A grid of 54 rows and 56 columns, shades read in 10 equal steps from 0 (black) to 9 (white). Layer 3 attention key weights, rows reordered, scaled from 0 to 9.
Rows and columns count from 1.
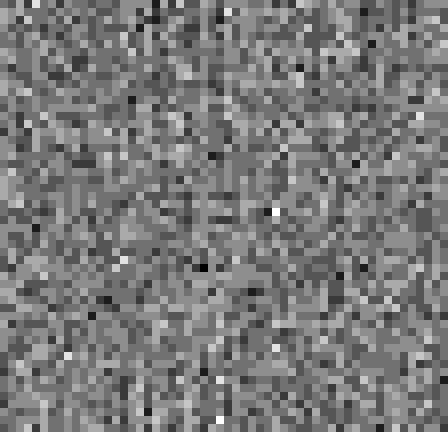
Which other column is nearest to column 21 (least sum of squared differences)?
40
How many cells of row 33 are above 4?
25
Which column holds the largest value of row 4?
39
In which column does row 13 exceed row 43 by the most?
29
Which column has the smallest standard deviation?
13
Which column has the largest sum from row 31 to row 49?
28
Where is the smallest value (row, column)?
34, 26
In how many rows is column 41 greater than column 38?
25
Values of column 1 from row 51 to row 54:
2 5 4 3
